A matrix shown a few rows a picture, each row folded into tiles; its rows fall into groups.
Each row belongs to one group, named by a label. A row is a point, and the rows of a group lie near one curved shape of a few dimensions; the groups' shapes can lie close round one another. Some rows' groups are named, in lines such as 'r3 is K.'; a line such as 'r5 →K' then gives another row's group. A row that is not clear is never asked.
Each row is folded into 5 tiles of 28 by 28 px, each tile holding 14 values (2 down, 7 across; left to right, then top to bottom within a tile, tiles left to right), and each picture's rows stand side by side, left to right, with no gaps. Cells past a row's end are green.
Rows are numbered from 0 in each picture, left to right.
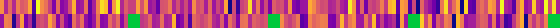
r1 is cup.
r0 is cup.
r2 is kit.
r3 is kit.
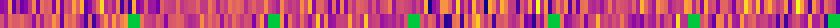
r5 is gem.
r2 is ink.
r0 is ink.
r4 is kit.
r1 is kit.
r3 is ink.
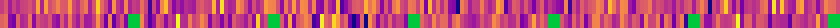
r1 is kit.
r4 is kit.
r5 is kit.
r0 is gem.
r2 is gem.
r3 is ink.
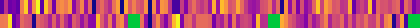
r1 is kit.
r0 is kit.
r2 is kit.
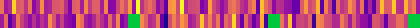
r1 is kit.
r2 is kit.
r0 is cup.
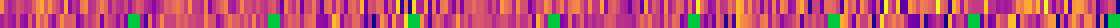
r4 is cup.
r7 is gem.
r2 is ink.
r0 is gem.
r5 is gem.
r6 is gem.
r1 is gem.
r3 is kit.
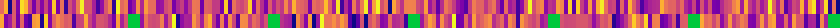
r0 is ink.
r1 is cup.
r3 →cup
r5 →kit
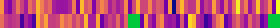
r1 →cup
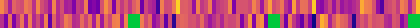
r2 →gem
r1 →kit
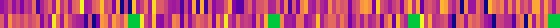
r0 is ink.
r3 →gem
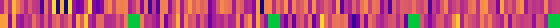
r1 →kit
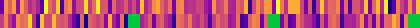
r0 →gem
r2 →cup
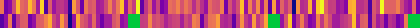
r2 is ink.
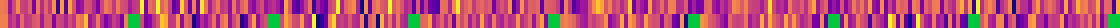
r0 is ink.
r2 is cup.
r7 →cup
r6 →cup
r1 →ink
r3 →kit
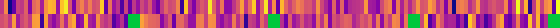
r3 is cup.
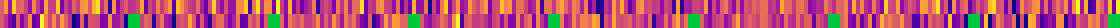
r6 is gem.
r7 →cup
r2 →ink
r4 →ink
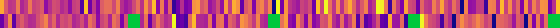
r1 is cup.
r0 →cup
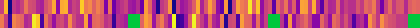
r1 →cup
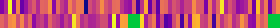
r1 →ink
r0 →ink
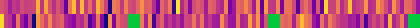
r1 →cup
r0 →gem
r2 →gem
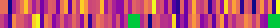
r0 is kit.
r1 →cup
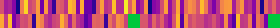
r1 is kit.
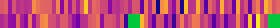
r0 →gem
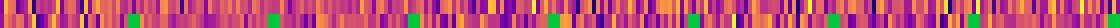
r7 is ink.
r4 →cup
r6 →cup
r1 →gem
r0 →cup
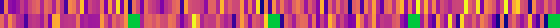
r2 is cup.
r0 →ink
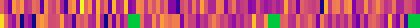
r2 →gem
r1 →ink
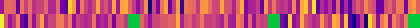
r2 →gem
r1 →kit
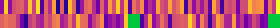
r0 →ink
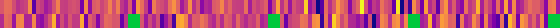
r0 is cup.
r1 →gem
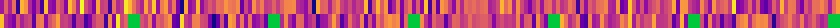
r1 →gem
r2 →cup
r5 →gem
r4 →kit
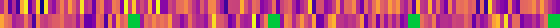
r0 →kit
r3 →ink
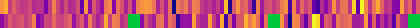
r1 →cup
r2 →kit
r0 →cup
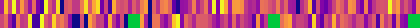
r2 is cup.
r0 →gem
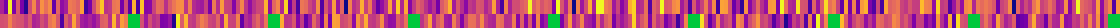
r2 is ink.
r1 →gem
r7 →cup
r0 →ink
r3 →cup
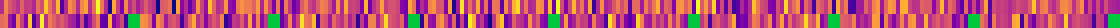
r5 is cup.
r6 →kit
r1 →cup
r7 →kit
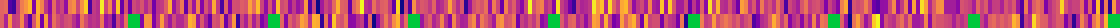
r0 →ink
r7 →ink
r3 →cup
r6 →kit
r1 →cup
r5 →ink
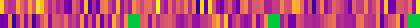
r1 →ink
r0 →cup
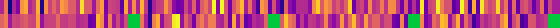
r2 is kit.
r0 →kit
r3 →ink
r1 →kit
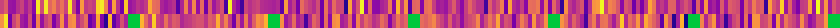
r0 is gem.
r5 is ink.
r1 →ink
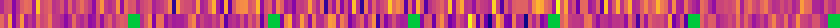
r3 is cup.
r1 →cup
